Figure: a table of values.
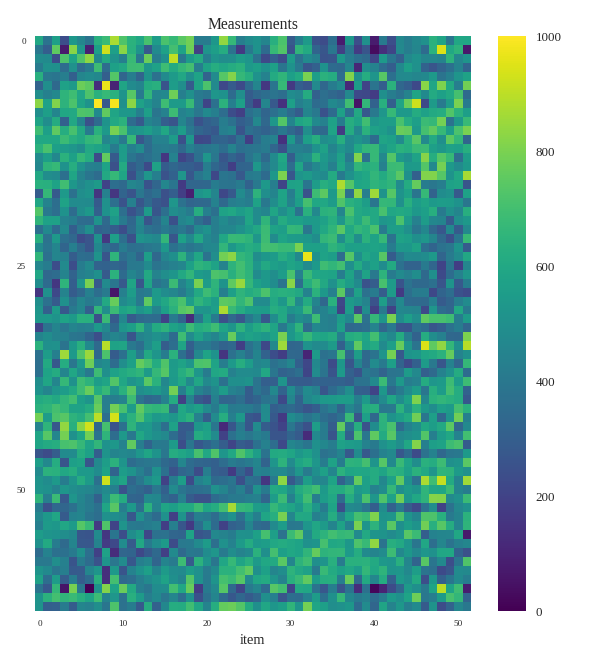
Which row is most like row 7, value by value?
42
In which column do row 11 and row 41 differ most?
12
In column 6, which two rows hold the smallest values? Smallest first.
61, 1
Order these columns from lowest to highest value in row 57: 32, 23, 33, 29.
23, 29, 32, 33
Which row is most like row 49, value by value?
34
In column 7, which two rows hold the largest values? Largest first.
7, 42
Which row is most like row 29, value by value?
52
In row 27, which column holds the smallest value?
2
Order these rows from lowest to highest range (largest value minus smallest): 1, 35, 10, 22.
22, 10, 35, 1
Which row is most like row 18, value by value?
50
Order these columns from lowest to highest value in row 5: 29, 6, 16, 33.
33, 16, 29, 6
